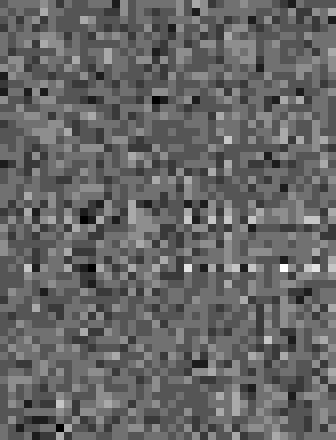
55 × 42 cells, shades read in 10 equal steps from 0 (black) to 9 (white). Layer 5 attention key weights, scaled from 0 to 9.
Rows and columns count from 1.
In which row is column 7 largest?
28
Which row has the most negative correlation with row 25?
51
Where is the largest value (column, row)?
36, 34
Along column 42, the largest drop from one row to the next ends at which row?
3
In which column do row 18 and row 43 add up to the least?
37
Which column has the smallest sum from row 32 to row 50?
12
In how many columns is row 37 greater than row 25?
15
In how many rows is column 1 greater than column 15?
17
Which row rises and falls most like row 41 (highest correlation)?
9
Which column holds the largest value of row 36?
29
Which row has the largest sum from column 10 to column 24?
8
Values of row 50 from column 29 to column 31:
4 6 3
